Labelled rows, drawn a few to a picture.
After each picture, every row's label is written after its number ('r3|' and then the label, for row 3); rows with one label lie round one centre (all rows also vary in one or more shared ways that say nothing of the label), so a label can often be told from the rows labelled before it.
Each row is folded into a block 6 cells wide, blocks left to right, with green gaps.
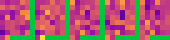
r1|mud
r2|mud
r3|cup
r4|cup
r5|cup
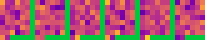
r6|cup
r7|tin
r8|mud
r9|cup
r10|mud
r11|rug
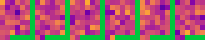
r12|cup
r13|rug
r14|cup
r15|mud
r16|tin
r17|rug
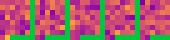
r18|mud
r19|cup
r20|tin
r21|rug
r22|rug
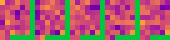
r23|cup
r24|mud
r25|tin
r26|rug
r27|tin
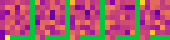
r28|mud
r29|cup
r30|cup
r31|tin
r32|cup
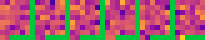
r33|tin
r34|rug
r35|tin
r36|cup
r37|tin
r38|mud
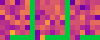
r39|rug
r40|mud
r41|rug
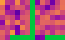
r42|cup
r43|rug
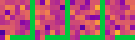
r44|mud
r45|tin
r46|rug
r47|rug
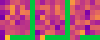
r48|mud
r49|mud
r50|cup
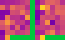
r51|mud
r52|mud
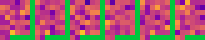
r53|rug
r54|cup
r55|rug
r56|tin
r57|cup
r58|tin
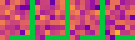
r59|tin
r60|rug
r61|tin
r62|rug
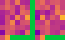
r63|mud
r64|mud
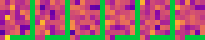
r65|mud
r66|cup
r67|tin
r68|tin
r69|cup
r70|tin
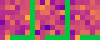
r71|mud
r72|tin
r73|mud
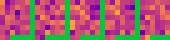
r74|cup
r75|rug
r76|tin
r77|tin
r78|mud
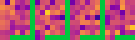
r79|tin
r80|rug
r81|rug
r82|cup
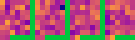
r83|cup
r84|tin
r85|mud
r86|mud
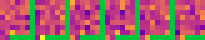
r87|rug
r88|mud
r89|cup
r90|cup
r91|mud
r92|mud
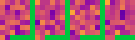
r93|cup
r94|cup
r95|rug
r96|cup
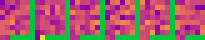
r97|rug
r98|mud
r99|rug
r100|rug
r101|cup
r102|tin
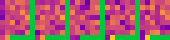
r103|mud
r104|mud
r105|rug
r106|mud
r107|mud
